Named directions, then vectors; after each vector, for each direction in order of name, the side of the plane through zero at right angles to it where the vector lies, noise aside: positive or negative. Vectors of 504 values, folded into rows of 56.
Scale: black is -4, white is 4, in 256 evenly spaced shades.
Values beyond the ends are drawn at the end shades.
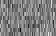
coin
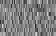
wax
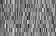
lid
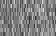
positive, positive, negative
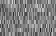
negative, positive, negative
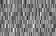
negative, positive, positive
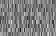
positive, positive, positive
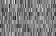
negative, positive, negative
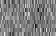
positive, negative, positive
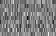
positive, positive, positive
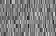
positive, positive, negative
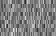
negative, positive, positive
